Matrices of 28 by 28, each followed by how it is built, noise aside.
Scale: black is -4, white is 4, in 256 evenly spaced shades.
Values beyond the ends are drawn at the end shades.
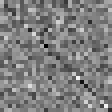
diagonal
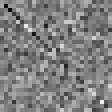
diagonal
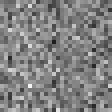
repeating rows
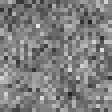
smooth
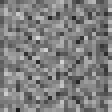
repeating rows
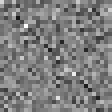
diagonal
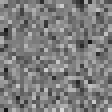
repeating rows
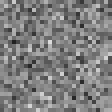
repeating rows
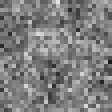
smooth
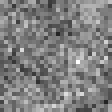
smooth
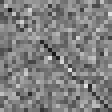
diagonal
